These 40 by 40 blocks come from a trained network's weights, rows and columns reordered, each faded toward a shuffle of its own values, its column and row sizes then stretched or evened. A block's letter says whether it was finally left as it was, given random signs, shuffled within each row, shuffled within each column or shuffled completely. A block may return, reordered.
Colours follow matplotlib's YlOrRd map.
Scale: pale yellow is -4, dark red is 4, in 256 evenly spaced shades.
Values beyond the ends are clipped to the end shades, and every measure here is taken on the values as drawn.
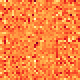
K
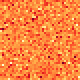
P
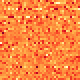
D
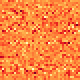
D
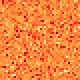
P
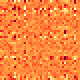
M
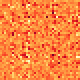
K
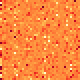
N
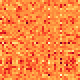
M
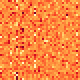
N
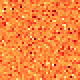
P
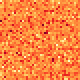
P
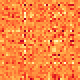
M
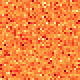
P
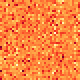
N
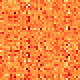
M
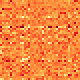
M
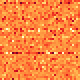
D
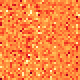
N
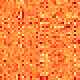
M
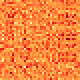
M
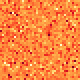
P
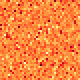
P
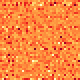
D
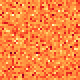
P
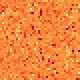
P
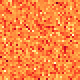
P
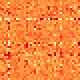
K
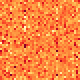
N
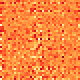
K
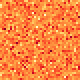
P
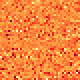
D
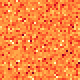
P
